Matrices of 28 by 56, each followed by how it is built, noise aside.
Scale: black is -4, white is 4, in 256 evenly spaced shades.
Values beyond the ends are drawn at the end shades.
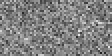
Toeplitz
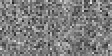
blocks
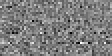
uneven rows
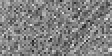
Hankel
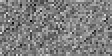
Hankel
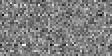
uneven rows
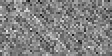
Toeplitz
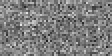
blocks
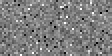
sparse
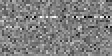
uneven rows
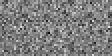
repeating columns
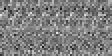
repeating columns
